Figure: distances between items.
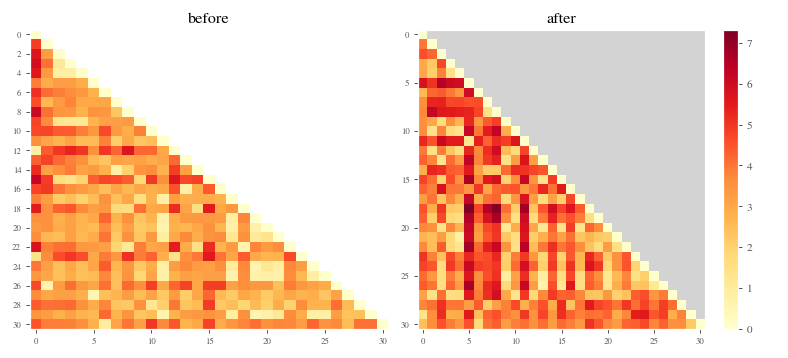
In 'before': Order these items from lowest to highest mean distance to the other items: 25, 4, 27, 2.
25, 27, 4, 2
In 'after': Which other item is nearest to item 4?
21
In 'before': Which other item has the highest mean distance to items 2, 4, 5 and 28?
0
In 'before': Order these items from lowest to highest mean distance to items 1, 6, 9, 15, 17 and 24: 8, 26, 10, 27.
27, 26, 8, 10
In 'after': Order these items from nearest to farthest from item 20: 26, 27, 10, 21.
26, 21, 10, 27
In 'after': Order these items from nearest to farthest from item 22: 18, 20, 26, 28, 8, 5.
18, 20, 26, 28, 8, 5
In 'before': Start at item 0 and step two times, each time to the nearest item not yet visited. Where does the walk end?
23
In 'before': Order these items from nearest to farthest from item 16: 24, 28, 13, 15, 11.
13, 28, 11, 24, 15
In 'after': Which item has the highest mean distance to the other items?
5
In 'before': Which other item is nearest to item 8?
22
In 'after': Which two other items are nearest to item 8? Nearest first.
7, 14
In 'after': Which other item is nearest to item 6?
30
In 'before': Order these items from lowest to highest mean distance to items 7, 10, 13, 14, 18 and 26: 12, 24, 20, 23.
20, 24, 23, 12
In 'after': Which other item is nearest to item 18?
19
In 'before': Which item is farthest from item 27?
15
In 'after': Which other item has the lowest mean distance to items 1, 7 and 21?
4
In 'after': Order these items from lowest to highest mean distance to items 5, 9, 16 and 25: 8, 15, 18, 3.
15, 3, 8, 18
